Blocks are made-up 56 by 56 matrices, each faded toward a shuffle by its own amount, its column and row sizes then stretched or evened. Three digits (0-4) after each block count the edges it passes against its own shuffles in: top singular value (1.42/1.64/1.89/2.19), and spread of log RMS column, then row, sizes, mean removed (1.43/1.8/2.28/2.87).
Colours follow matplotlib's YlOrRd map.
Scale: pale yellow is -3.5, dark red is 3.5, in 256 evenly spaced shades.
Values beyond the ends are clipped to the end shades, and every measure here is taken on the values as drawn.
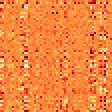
4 4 3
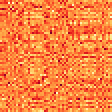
4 0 1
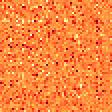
1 2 0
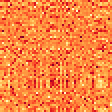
4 0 1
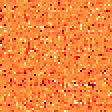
0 1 2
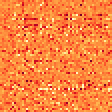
2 1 3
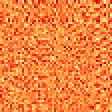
4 1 2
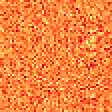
2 0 0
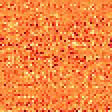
2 1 3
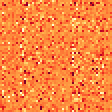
0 3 2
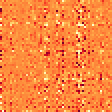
0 4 2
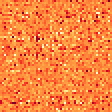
0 1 3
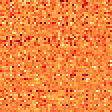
1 3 3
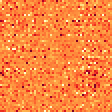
0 1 3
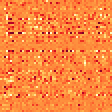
3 1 4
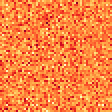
1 1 0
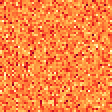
0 1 0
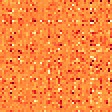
1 3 3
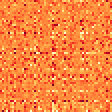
4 3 3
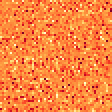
1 0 1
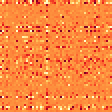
4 3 4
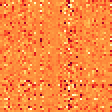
2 4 2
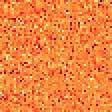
0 0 1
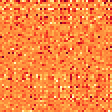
4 0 3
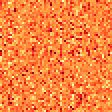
3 2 0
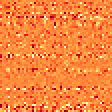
3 2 4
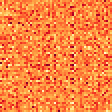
4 2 1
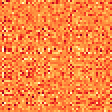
4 2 3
